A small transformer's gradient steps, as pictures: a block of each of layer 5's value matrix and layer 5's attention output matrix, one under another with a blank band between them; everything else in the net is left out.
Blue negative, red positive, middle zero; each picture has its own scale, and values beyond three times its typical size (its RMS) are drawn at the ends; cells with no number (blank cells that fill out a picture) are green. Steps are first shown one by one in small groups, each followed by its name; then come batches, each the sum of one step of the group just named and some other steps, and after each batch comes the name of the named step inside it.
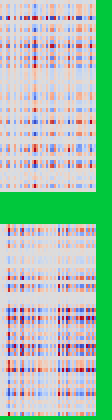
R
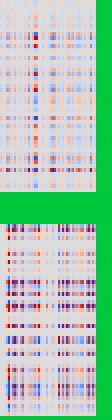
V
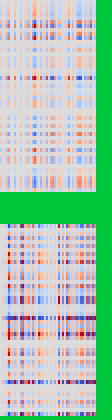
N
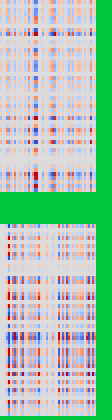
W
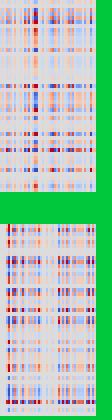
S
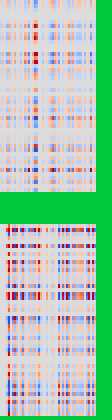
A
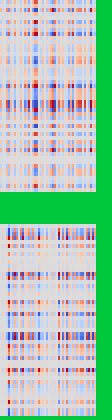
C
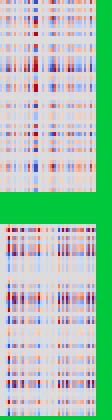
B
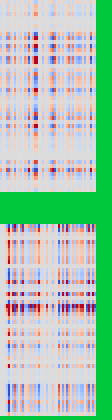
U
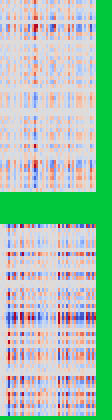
N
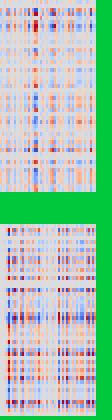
S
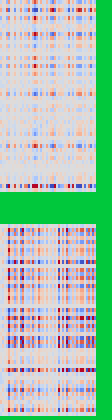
R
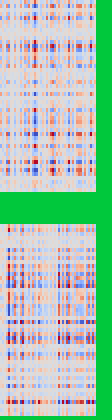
R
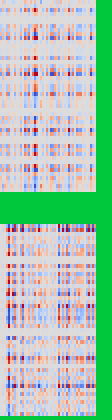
V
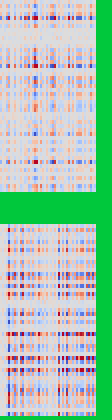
R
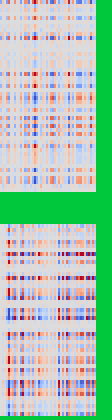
N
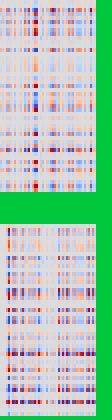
S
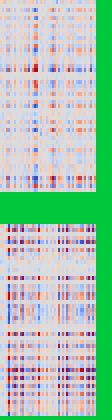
B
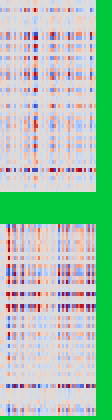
U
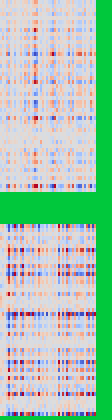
C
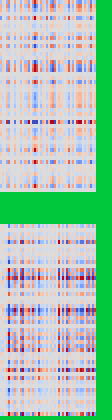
R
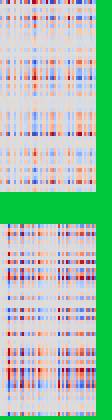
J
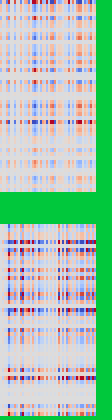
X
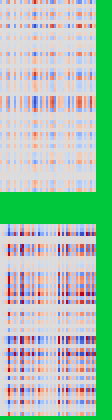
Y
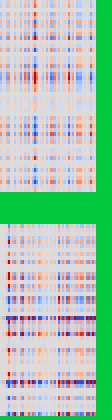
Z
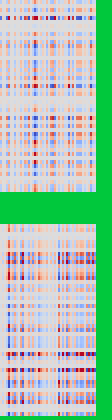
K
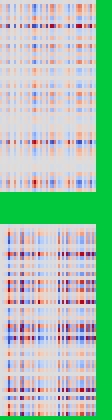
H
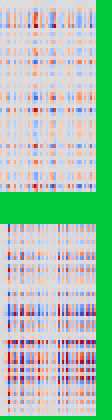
H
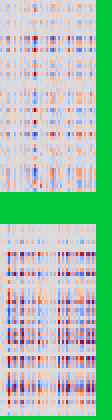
H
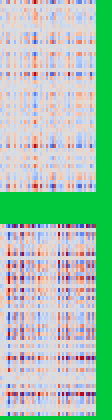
Y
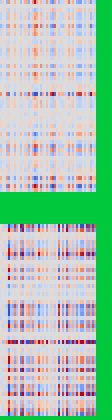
J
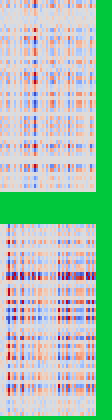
H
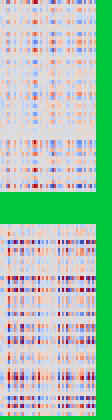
H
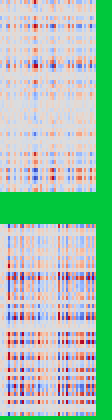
J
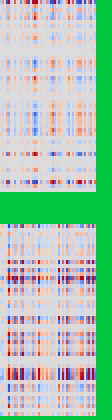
J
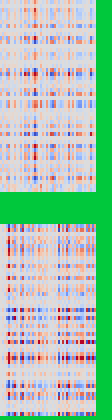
Z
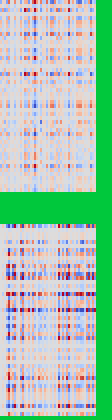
X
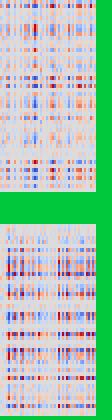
X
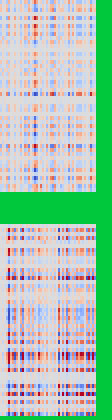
K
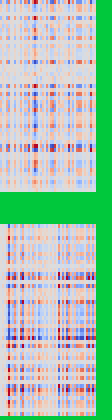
H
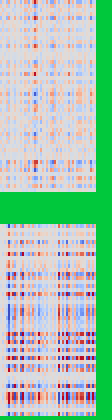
X
